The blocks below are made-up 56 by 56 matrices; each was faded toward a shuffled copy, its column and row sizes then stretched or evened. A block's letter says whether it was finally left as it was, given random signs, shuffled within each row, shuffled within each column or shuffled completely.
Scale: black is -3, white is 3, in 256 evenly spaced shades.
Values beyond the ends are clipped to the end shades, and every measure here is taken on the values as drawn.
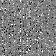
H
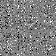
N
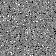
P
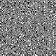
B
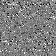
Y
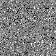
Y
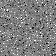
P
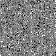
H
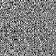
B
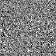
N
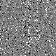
H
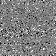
Y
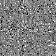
N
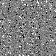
H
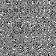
B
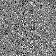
H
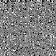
B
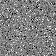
P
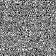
Y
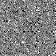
N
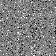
H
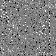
H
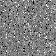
H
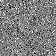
P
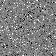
P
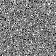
P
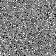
P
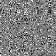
B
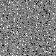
H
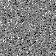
H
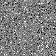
H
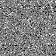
Y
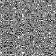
B
